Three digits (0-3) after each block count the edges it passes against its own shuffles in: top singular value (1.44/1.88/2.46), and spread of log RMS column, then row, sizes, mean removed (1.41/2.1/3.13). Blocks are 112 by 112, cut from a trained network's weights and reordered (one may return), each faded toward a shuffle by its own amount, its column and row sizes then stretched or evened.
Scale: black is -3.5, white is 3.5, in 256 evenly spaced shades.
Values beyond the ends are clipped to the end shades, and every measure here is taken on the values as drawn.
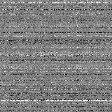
3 1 3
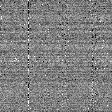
2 2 0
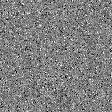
1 0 0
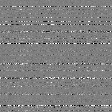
2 0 3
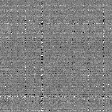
2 2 2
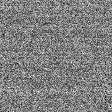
0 1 1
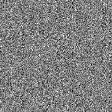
1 2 0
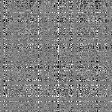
1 3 3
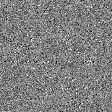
0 0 1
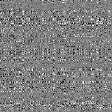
3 2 3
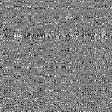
3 1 3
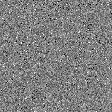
1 0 0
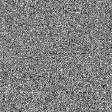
0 0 2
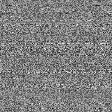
0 0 3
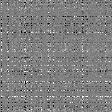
2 3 3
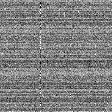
3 2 1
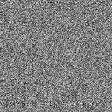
2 0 1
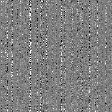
1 3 0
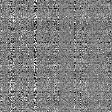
2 3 1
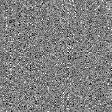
2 2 0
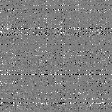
2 2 3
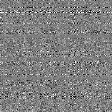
2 2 3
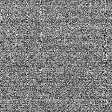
1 2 0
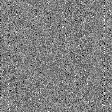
0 2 0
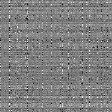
3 3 1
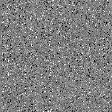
0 2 0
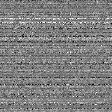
3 1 3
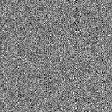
2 2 0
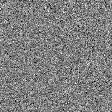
1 0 0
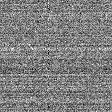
2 1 1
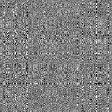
3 3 2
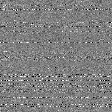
1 0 3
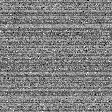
3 0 0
